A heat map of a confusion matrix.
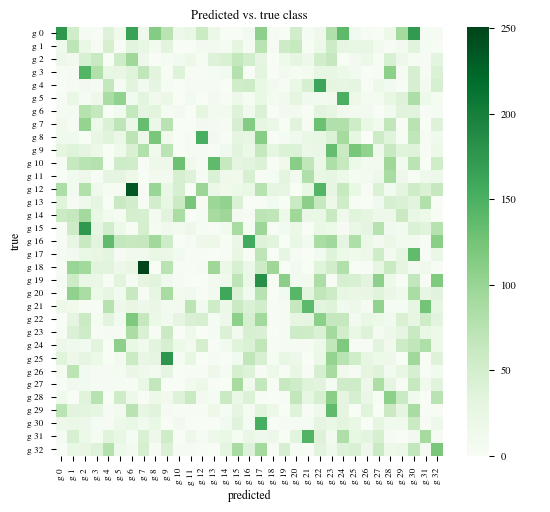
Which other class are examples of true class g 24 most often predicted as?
g 5
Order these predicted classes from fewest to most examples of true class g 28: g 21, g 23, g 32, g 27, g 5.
g 27, g 21, g 5, g 32, g 23
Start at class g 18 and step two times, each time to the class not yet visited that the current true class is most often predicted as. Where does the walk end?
g 22
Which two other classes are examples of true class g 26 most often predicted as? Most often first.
g 23, g 1
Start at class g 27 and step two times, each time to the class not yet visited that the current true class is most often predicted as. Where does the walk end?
g 2
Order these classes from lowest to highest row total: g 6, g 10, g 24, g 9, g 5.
g 6, g 5, g 24, g 9, g 10
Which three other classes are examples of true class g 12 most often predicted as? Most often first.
g 6, g 22, g 8
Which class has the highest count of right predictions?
g 0
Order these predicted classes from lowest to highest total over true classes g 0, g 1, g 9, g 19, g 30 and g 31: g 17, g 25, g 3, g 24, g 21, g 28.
g 3, g 28, g 21, g 25, g 24, g 17
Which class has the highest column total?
g 17
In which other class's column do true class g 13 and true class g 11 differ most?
g 14
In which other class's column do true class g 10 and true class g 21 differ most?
g 31
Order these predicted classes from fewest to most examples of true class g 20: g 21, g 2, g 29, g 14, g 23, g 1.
g 29, g 21, g 23, g 2, g 1, g 14
